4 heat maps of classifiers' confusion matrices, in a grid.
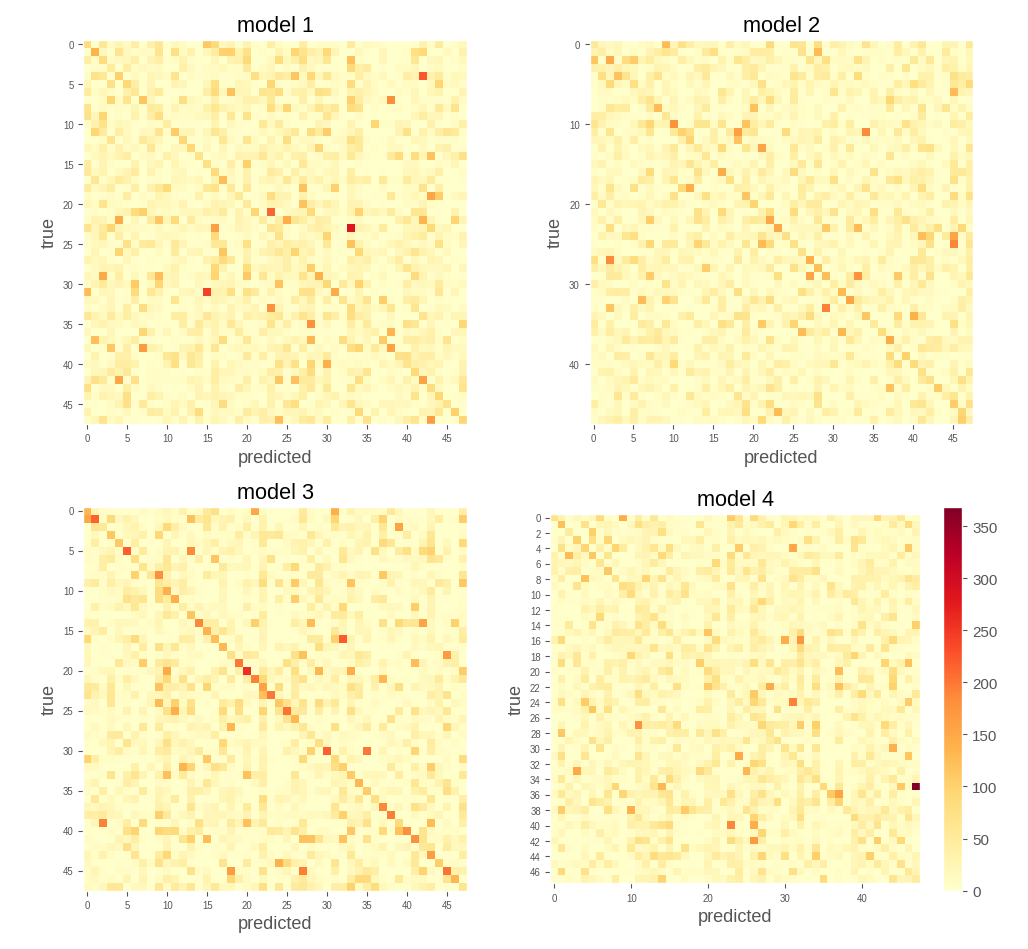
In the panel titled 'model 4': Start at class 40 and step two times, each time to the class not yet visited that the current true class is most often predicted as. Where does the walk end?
26
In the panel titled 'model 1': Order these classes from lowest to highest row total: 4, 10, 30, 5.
10, 5, 30, 4
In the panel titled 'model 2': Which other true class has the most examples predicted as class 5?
2
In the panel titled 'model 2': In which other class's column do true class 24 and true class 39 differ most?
45
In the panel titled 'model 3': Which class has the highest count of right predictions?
20
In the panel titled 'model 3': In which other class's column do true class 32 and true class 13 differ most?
12
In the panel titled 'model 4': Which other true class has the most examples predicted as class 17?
38
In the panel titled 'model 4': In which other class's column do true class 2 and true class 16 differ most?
32
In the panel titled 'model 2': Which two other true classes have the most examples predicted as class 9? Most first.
0, 32
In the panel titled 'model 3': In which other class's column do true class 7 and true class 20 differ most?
33
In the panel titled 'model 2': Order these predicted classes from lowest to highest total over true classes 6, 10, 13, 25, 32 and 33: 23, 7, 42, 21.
23, 42, 7, 21
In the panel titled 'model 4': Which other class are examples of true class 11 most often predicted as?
27
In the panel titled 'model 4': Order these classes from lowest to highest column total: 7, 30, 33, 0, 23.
0, 33, 30, 7, 23
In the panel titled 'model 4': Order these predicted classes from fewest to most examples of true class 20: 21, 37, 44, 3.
3, 21, 44, 37
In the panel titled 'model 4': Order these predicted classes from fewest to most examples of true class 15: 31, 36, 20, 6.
6, 31, 36, 20
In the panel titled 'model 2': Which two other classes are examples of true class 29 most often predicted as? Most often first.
33, 27
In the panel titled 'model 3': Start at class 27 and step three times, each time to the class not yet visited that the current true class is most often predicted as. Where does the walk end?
42
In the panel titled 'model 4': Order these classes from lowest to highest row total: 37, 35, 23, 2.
2, 23, 37, 35
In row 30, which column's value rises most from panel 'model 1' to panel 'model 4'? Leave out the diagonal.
44
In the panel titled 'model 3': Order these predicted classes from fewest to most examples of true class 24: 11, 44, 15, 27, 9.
15, 44, 27, 11, 9
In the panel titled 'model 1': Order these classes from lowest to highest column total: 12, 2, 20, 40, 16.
12, 40, 2, 20, 16
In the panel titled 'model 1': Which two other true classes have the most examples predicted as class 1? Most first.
37, 11
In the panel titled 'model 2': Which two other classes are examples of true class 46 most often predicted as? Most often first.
23, 19
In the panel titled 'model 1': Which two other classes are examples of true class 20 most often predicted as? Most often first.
27, 2
